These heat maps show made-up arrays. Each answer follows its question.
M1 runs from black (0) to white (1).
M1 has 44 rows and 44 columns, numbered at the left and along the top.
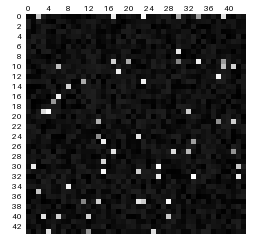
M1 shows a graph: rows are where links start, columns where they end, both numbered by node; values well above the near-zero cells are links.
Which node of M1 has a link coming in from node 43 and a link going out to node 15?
node 25
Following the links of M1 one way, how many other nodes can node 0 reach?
11
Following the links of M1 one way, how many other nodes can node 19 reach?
6
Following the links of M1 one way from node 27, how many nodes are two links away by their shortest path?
5
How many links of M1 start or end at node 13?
2
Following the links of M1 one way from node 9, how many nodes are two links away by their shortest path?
5
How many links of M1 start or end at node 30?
6
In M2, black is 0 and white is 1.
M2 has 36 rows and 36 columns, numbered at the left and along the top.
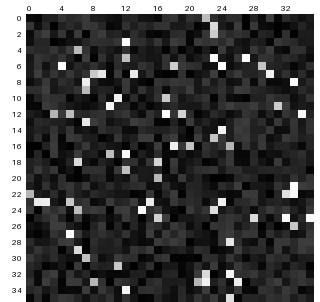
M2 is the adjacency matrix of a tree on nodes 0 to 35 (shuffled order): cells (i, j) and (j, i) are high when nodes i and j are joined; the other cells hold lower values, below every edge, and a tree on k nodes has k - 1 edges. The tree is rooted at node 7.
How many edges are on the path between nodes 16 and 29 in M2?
3
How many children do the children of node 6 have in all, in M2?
2
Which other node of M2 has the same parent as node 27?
12
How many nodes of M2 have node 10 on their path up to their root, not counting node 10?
2
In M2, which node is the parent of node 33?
8
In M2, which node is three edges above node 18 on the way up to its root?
32
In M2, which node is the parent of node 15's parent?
24
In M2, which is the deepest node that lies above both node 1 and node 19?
23
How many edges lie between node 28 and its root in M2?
6
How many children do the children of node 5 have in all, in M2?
4
